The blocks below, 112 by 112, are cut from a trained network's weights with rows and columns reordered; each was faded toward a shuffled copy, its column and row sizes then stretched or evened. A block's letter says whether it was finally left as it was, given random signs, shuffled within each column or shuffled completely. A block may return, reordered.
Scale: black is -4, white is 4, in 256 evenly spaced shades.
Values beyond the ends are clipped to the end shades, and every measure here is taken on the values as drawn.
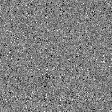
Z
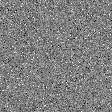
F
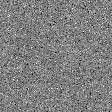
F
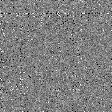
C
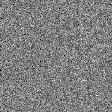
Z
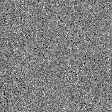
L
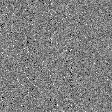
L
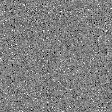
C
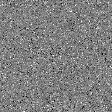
C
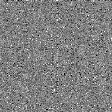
Z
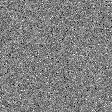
F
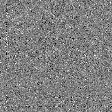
Z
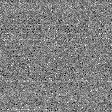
Z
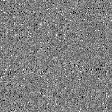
Z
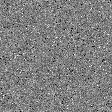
F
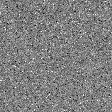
F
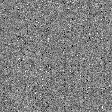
L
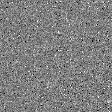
C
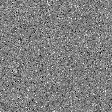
L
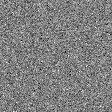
F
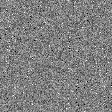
L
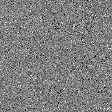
C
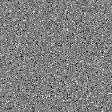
Z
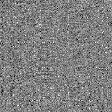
Z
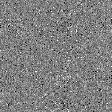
Z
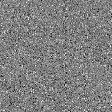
Z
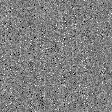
L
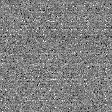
Z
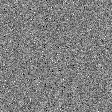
F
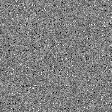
C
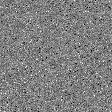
F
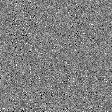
C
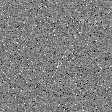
F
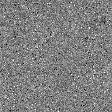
L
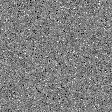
F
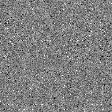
C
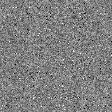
C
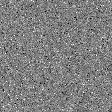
F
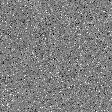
F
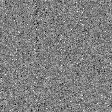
L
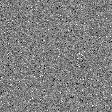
L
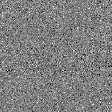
Z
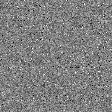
C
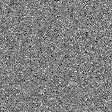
L
